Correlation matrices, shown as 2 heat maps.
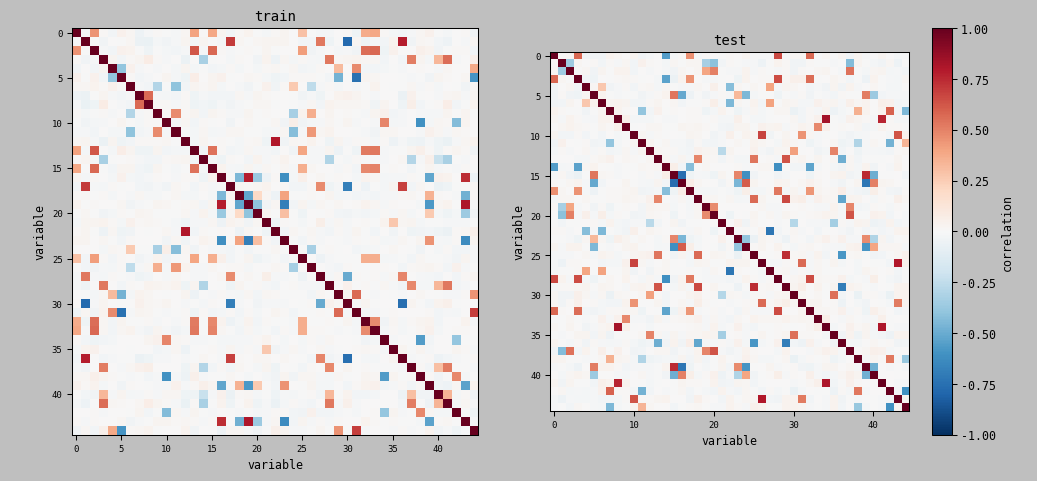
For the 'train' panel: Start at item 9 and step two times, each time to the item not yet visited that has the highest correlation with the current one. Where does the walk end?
26
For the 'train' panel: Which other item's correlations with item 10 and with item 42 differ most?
38
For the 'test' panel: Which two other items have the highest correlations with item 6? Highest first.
27, 4
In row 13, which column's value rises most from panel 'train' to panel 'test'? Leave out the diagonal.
29
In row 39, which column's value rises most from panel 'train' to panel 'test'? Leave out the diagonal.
15
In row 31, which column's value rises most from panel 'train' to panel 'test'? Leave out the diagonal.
5
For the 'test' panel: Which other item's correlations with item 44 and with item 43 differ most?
26
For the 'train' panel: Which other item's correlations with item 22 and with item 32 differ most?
12
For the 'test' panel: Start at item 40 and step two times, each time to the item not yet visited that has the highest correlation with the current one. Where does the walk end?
24
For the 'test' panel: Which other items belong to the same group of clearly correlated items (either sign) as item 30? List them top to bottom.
12, 21, 35
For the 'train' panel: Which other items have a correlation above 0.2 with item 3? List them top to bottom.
28, 37, 40, 41
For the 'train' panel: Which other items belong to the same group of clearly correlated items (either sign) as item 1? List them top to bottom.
17, 27, 30, 36
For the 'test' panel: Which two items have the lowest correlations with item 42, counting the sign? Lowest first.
44, 11
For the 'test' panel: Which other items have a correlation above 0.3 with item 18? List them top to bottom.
13, 25, 29
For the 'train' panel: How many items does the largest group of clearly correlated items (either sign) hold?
7
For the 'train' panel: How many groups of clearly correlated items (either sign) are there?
10
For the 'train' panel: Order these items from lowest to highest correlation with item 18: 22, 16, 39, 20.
16, 22, 20, 39
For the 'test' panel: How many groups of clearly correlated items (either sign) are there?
10
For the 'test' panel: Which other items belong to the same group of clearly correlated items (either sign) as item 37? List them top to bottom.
1, 2, 19, 20
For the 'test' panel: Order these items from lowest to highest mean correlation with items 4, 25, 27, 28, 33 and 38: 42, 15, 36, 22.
22, 36, 15, 42
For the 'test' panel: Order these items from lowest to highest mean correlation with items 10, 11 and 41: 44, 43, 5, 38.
38, 5, 44, 43
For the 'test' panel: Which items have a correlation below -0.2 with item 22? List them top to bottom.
4, 6, 27
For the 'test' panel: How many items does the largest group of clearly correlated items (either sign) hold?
7
